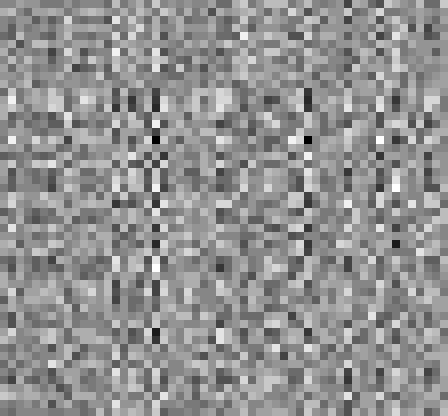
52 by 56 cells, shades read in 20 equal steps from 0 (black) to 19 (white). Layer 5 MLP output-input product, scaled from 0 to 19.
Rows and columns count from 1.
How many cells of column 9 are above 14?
6
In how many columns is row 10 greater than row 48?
28
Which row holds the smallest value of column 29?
48
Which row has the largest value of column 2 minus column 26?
13
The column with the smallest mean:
5
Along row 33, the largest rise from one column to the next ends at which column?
20
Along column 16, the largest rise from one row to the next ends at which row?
25
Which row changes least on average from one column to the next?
30
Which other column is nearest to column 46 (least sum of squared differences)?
3
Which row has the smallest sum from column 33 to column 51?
45
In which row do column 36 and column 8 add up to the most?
38
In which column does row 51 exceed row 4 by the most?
15
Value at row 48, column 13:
10
